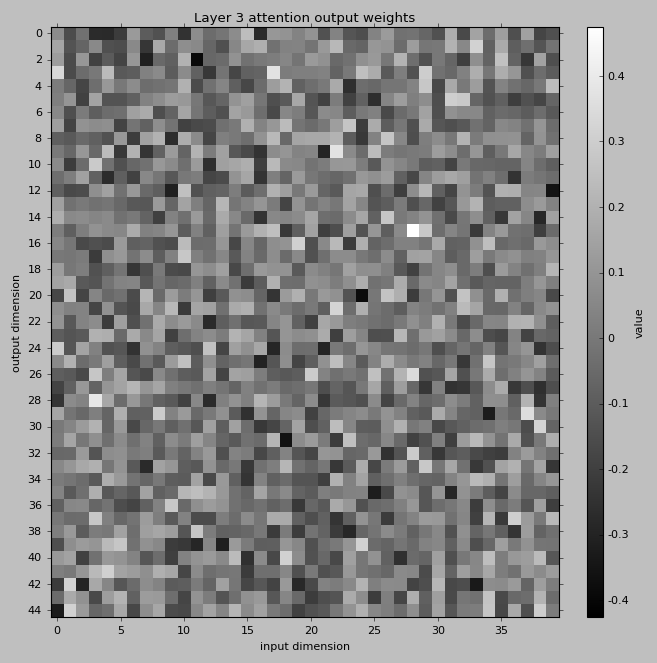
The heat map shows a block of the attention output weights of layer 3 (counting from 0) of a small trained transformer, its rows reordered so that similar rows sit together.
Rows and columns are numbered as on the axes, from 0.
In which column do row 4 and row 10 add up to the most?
17
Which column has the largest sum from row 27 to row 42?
3
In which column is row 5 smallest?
25
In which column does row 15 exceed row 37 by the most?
28
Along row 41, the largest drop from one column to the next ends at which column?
10
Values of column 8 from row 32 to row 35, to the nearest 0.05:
-0.1 0.15 0 -0.1
